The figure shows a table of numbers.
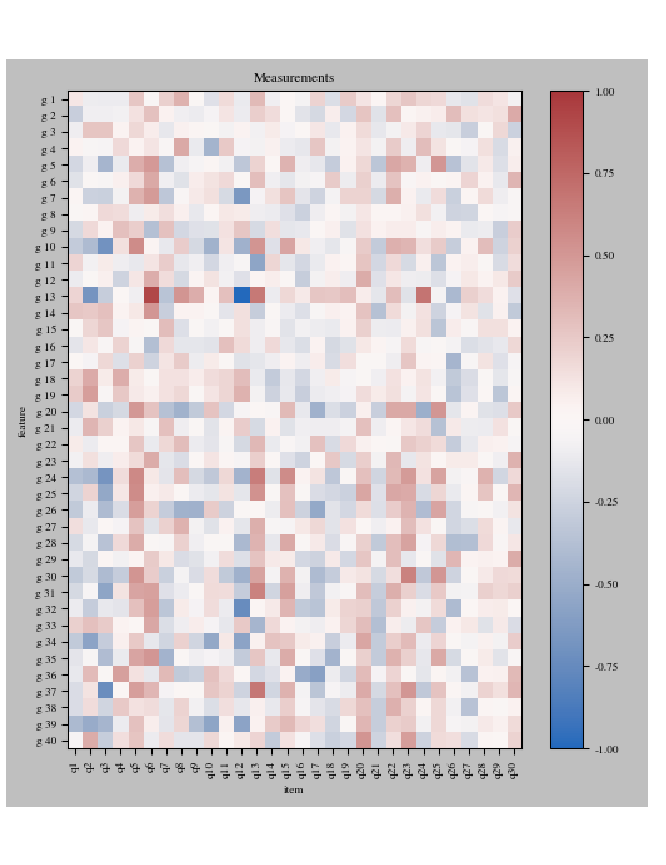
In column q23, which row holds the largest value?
g 30
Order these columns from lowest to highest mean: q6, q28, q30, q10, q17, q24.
q17, q10, q24, q28, q30, q6
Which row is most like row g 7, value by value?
g 32
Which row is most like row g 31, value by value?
g 37
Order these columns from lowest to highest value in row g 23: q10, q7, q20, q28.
q7, q28, q10, q20
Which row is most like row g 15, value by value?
g 21
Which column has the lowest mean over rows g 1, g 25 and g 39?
q3
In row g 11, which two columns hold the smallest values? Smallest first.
q13, q25
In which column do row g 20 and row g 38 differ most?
q8
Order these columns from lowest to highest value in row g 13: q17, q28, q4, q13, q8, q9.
q4, q28, q17, q9, q8, q13
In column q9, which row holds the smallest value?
g 26
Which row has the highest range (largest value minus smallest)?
g 13
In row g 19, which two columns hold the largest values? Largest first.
q2, q12
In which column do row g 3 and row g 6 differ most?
q30
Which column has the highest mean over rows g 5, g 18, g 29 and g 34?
q22
